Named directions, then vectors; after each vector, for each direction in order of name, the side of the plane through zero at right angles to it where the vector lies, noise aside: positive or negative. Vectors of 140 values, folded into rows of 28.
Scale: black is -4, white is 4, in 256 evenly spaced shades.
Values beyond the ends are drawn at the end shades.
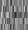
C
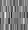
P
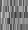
positive, positive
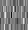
negative, positive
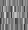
negative, positive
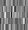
negative, positive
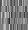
positive, positive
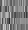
positive, positive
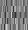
positive, negative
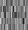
positive, negative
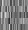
positive, positive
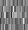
negative, positive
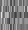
positive, positive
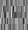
positive, negative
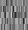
positive, negative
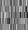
positive, positive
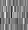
negative, positive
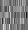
positive, positive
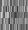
positive, positive
